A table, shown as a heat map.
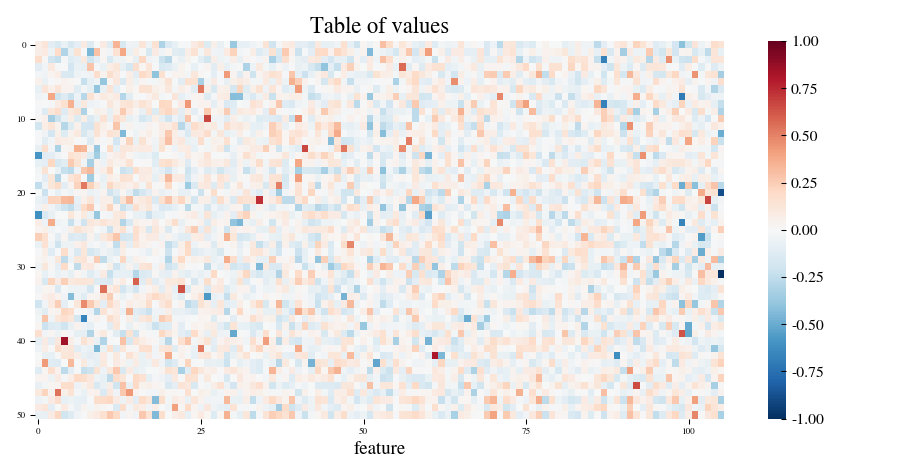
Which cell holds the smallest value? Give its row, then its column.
31, 105
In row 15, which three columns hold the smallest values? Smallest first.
0, 60, 9
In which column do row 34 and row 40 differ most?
4
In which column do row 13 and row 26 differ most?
102
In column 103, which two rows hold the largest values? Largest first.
21, 30
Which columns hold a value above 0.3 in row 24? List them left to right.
2, 71, 92
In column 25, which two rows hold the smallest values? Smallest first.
5, 20
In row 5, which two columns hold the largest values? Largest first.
64, 39
